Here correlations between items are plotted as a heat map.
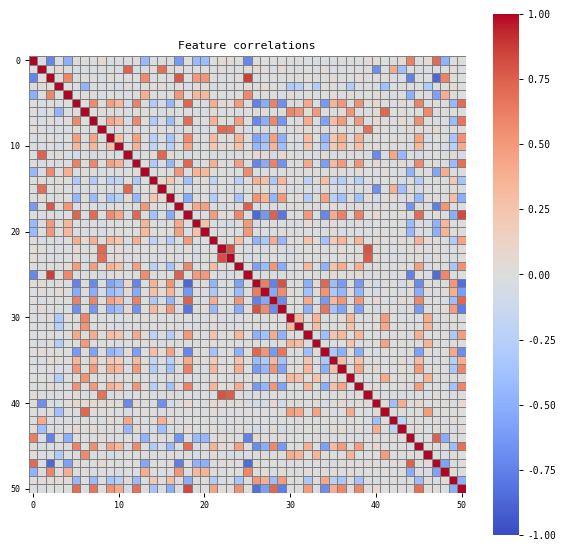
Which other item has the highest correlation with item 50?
18
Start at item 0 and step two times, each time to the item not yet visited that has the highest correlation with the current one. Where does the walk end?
44
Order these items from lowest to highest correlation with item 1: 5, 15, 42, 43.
43, 5, 42, 15
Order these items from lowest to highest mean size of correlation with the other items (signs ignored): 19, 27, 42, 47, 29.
42, 19, 47, 27, 29
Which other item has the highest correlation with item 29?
26
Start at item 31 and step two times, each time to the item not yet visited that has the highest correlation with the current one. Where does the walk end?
41
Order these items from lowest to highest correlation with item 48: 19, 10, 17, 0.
0, 10, 19, 17
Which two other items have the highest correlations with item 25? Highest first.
2, 17
